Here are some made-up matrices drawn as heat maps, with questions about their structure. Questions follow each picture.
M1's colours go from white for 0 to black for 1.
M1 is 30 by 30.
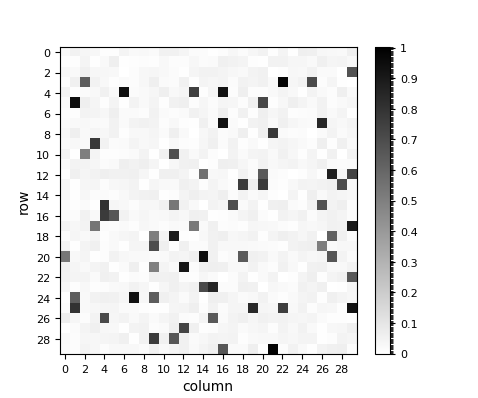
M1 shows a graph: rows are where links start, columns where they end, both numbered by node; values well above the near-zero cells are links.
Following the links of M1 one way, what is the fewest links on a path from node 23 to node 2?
4
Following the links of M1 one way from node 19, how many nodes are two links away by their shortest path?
3
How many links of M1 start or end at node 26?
5
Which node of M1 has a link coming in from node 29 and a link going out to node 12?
node 21
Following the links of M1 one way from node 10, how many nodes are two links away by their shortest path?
1
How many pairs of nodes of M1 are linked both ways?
3
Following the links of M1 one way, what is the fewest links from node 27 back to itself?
2
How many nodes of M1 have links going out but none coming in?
4
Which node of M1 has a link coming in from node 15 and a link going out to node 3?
node 17
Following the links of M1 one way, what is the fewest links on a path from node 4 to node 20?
2
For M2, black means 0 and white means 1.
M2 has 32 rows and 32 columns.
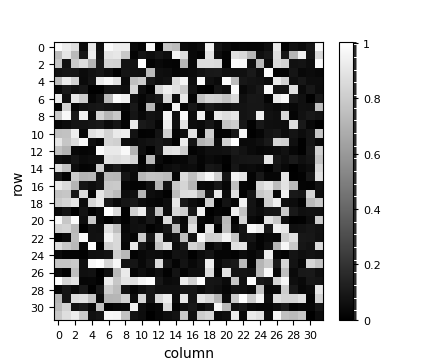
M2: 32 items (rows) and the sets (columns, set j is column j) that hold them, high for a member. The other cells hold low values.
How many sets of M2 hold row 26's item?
8
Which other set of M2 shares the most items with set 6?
7
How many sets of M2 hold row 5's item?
8
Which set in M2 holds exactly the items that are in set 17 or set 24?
27
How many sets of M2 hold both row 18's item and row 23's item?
7
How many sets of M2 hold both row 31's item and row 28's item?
4
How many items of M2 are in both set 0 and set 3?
7
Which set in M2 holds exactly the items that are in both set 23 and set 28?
29
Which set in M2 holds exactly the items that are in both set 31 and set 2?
4
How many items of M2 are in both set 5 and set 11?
0
